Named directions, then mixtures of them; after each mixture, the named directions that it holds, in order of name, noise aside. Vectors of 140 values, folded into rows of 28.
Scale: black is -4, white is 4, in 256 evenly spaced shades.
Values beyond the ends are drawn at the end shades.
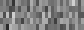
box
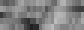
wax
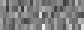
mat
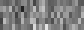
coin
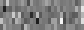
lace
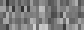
box, coin, mat.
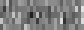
lace.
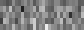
coin.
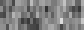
box, lace, wax.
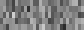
box, coin, mat.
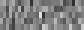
box, mat.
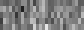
coin.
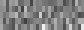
mat.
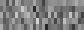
box, coin, lace.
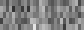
box, coin, mat.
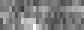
coin, wax.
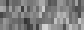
coin, mat, wax.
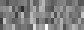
coin.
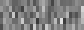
coin, lace.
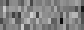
lace.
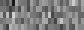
box.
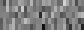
mat.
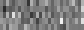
box, lace.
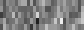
coin, lace, wax.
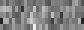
coin, lace, wax.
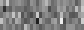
lace.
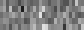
coin, mat.
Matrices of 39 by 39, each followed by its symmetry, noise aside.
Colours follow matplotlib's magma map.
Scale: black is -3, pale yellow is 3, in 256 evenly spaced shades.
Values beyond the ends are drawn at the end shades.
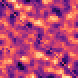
same after a half turn.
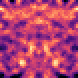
mirrored left to right.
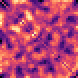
symmetric.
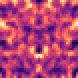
mirrored left to right.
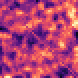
no symmetry.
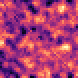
no symmetry.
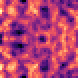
mirrored top to bottom.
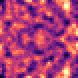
mirrored top to bottom.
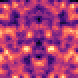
mirrored left to right.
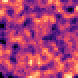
no symmetry.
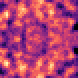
mirrored top to bottom.
